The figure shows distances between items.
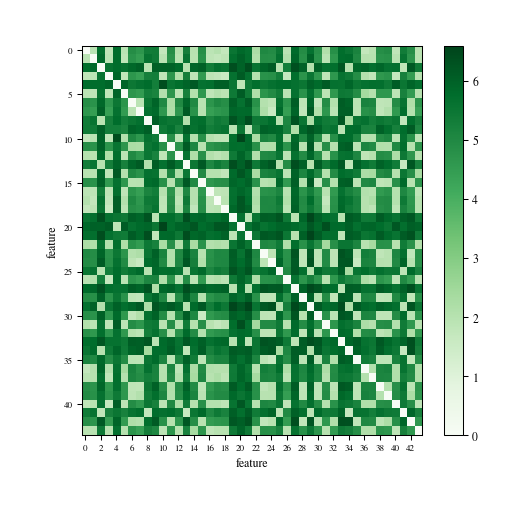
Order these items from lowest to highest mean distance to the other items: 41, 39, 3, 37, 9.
3, 37, 39, 41, 9
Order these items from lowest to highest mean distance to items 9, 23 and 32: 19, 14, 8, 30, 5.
30, 19, 5, 14, 8
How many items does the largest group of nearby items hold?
17
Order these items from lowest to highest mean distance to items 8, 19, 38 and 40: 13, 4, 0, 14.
0, 14, 13, 4
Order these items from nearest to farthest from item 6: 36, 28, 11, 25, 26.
28, 11, 26, 36, 25
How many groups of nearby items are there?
5
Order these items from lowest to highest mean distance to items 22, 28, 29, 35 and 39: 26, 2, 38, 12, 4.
38, 26, 12, 2, 4
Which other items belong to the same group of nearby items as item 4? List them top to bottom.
20
